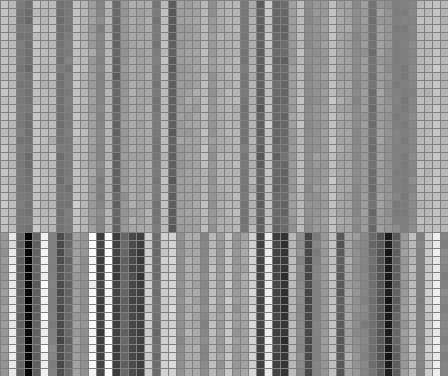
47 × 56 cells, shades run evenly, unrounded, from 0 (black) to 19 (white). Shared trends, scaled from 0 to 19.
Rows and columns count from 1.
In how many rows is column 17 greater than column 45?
29
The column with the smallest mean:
4
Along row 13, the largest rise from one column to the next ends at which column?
34
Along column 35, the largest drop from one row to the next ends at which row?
30
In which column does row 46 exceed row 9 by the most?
22
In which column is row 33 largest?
14
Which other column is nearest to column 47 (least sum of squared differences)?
20
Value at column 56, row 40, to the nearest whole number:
10
